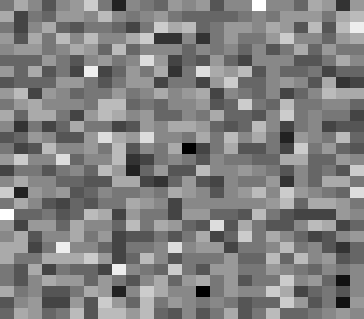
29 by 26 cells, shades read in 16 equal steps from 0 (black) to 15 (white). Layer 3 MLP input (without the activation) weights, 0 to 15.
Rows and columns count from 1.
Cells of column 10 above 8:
9
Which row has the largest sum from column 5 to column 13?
13
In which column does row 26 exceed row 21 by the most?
21
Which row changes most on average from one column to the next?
7
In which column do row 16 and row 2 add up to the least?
10
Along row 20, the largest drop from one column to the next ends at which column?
2
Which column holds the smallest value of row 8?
25
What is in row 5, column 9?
11
